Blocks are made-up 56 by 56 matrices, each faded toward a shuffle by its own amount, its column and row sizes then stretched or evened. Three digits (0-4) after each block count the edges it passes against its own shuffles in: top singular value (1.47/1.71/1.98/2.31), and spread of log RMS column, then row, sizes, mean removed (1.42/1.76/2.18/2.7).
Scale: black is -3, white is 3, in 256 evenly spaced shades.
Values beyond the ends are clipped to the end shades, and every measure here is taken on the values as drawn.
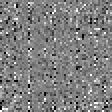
2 4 2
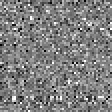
1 0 3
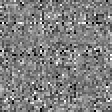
1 2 3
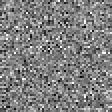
1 0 1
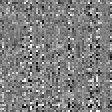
1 4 3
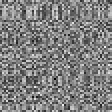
4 1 0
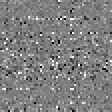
0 2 3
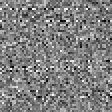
2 0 3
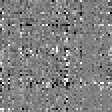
1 4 3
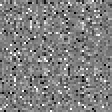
3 1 0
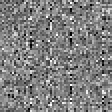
3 3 0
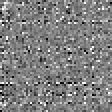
3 2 3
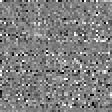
1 1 4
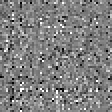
0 3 2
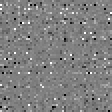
0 1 3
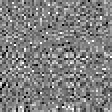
4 1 0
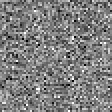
1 1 0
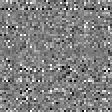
2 1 3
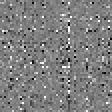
0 3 2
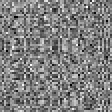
4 0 0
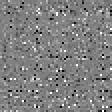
0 2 3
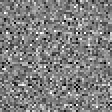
1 0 2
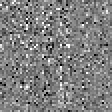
1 3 1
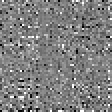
1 3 3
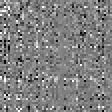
0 4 3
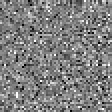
2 1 1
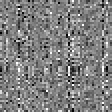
4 4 0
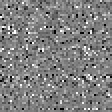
1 0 4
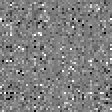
1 2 2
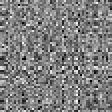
4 3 2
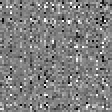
0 4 3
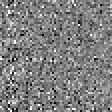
1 3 2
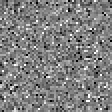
0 0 0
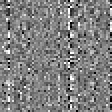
4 4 0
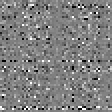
2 3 4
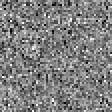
0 1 1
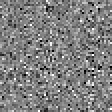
1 2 0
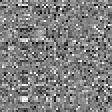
3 1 2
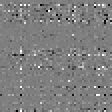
1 2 4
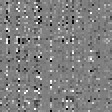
2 4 2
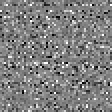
0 1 4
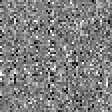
2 3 1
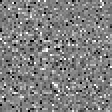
2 0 0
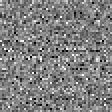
2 0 2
